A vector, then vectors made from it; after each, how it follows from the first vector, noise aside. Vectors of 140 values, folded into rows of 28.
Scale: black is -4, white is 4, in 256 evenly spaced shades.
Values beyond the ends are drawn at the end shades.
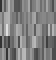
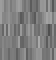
reversed, negated, shrunk.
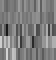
negated, partly zeroed.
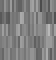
reversed, shrunk.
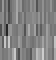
negated, partly zeroed.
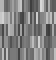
reversed, negated.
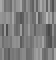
reversed, negated, shrunk.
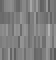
reversed, shrunk.
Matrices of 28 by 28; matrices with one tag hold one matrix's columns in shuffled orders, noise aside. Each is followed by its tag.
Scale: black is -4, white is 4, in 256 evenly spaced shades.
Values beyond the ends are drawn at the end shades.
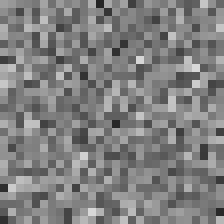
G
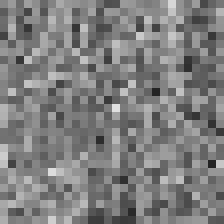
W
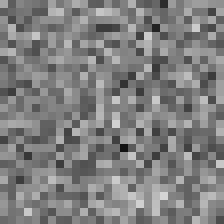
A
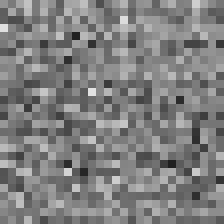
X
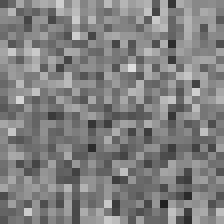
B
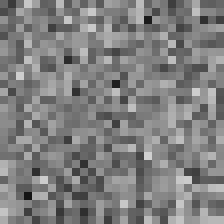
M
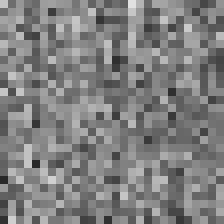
W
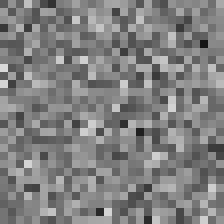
G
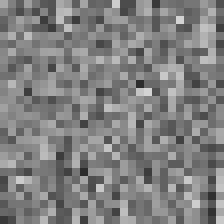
M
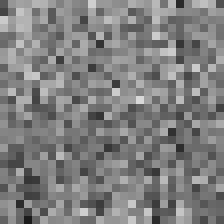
B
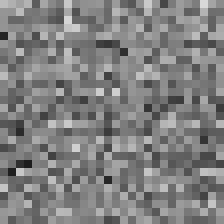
X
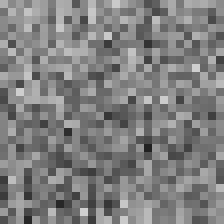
B
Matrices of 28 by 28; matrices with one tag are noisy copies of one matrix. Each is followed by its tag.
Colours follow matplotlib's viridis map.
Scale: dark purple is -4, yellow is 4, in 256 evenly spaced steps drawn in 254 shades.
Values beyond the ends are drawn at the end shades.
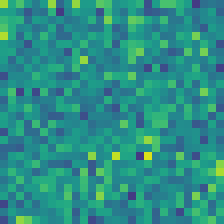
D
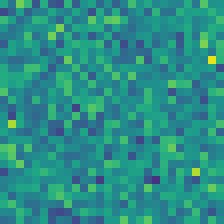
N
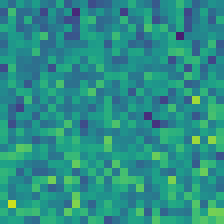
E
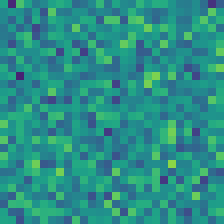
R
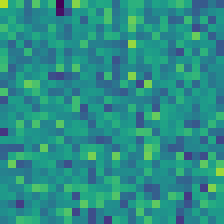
D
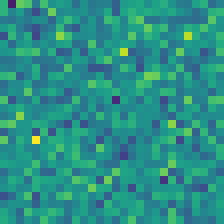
R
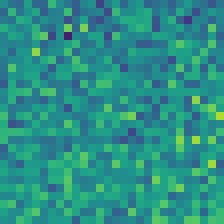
E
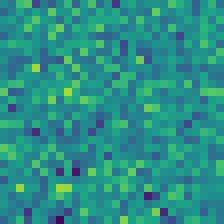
N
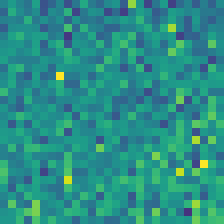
E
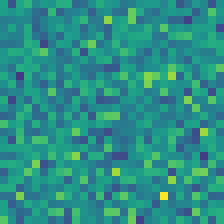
R
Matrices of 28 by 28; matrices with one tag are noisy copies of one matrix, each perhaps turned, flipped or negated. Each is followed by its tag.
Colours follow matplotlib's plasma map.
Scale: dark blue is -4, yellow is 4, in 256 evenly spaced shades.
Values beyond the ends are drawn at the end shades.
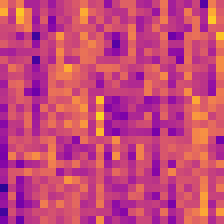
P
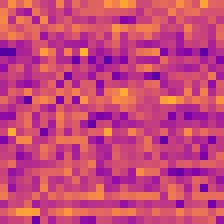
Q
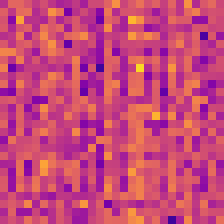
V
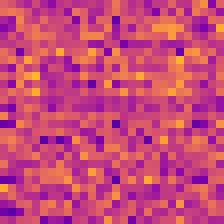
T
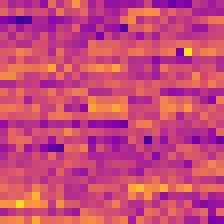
P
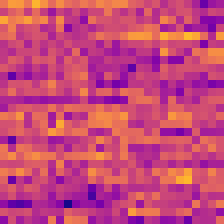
P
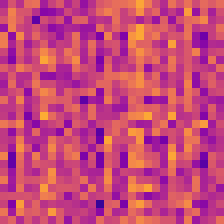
V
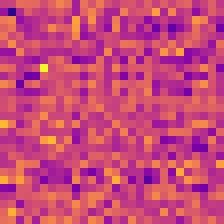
T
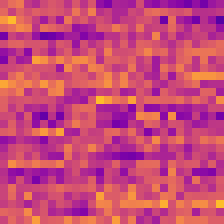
P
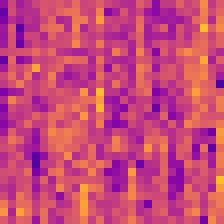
P
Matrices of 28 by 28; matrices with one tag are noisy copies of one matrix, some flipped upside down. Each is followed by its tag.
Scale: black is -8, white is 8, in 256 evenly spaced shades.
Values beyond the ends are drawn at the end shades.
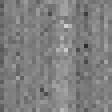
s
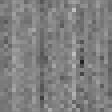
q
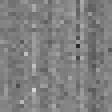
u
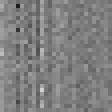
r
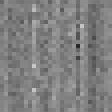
u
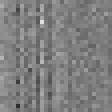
r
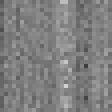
s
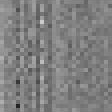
r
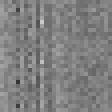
r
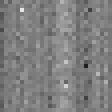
s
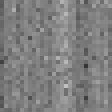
s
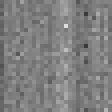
s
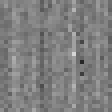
q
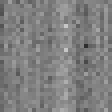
s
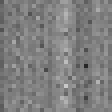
s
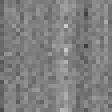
s
